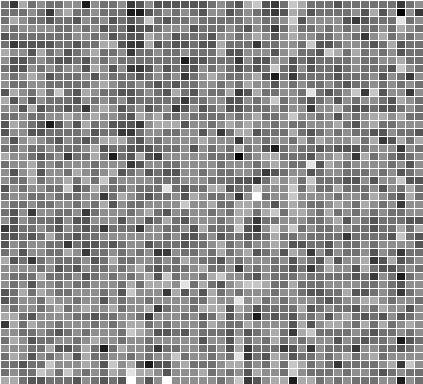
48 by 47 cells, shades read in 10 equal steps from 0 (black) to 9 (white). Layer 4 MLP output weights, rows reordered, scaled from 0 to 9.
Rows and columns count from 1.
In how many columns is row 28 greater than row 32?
18
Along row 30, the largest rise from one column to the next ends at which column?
45
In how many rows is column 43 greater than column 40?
17
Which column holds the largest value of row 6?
35
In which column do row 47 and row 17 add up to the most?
33
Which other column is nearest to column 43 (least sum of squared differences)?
9
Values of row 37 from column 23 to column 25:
3 6 4
